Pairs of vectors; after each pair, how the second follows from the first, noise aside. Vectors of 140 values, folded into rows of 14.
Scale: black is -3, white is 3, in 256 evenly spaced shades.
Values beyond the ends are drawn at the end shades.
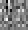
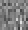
reversed, negated, shrunk.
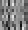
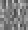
reversed, negated, shrunk.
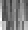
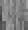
negated, shrunk.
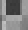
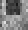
copied.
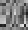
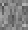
reversed, negated, shrunk.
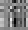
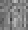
negated, shrunk.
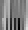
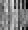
wrapped around.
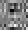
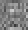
negated, shrunk.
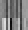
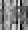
wrapped around.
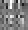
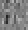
wrapped around, negated, shrunk.
